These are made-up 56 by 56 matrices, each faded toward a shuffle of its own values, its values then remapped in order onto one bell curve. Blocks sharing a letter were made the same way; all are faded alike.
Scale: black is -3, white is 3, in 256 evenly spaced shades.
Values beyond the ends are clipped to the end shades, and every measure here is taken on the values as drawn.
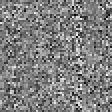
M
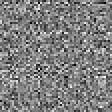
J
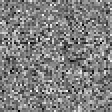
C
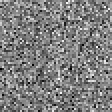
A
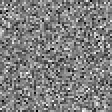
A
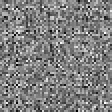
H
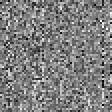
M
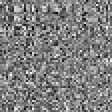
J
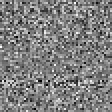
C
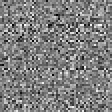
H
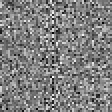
M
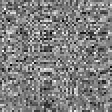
H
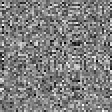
J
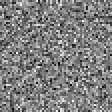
A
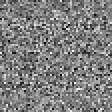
C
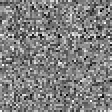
C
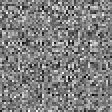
H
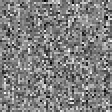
M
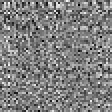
H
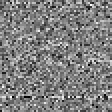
C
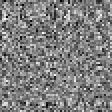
J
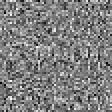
J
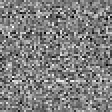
C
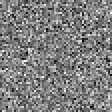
A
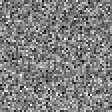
A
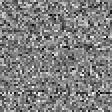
C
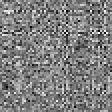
H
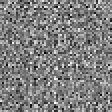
J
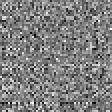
H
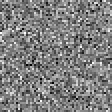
A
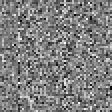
M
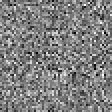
J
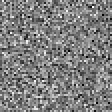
A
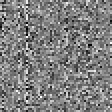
M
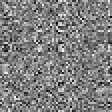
J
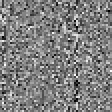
M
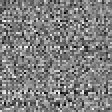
H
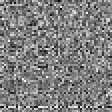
H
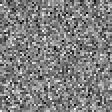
A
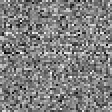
C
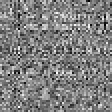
J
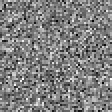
A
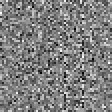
M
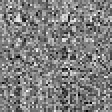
J
